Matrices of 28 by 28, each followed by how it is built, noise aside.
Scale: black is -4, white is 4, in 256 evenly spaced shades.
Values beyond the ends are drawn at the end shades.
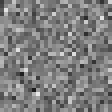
noise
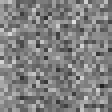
repeating rows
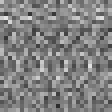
repeating columns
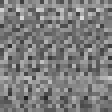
repeating columns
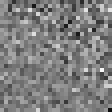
upper triangular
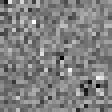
block diagonal
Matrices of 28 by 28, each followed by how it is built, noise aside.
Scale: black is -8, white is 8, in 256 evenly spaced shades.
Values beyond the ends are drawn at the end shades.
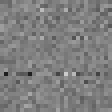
uneven rows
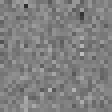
uneven columns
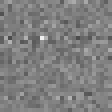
uneven rows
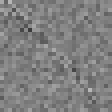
banded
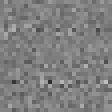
uneven rows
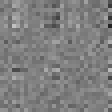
low rank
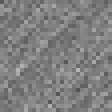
Hankel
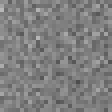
repeating rows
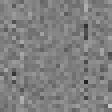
uneven columns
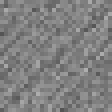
Hankel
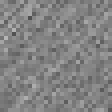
Hankel
